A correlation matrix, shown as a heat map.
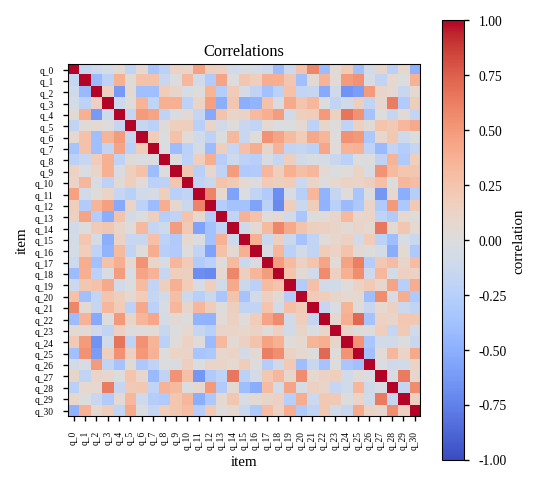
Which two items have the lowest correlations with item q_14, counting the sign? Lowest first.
q_11, q_12
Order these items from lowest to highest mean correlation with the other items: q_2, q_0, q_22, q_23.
q_2, q_0, q_23, q_22
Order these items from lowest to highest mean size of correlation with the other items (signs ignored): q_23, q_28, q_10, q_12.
q_23, q_10, q_28, q_12
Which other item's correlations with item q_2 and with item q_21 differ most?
q_24
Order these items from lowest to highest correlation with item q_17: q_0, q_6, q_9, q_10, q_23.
q_0, q_23, q_10, q_9, q_6
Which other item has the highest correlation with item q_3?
q_28
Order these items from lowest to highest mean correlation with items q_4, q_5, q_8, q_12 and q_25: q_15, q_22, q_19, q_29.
q_15, q_29, q_19, q_22
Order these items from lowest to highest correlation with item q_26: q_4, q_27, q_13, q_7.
q_4, q_7, q_27, q_13
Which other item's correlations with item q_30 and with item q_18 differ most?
q_12
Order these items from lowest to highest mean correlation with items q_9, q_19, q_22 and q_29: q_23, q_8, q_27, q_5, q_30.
q_8, q_23, q_5, q_30, q_27
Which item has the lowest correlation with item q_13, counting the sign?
q_3
